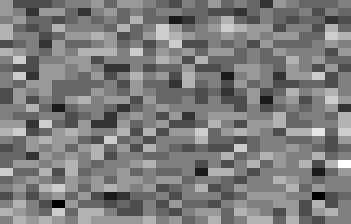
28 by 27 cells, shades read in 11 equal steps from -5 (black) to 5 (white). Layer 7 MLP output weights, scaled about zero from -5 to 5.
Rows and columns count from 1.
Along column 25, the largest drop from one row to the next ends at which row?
25
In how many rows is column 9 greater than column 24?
11
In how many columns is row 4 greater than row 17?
7
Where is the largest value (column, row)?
27, 21
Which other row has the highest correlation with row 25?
9
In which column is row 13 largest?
26
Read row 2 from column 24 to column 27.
0 -2 0 -1
